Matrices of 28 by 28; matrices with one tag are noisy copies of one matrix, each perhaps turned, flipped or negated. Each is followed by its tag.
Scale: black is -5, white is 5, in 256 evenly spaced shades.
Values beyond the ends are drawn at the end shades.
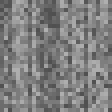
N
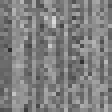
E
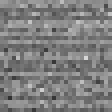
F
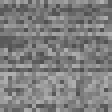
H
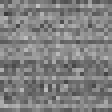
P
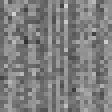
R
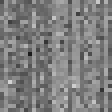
P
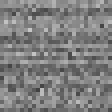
R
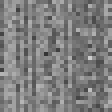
H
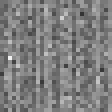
F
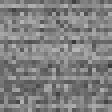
P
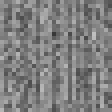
F
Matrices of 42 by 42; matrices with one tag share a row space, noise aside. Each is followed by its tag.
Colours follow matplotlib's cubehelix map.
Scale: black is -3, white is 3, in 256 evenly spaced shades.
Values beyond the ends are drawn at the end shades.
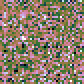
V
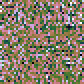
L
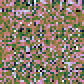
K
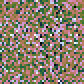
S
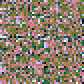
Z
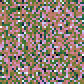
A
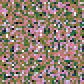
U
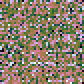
L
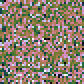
Z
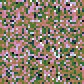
U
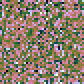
S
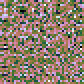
V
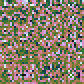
V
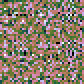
V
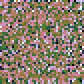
L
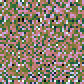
A
